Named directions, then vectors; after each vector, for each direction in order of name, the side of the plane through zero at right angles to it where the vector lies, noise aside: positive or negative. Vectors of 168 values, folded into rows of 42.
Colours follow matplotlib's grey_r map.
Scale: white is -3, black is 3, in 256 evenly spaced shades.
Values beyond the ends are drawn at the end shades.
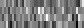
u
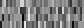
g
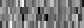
positive, negative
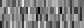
positive, negative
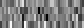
positive, negative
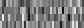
negative, negative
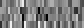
positive, negative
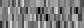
positive, negative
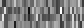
negative, negative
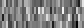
positive, positive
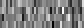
positive, positive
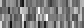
negative, positive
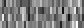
negative, negative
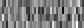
negative, negative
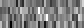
negative, positive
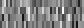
positive, positive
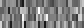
negative, positive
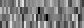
positive, negative
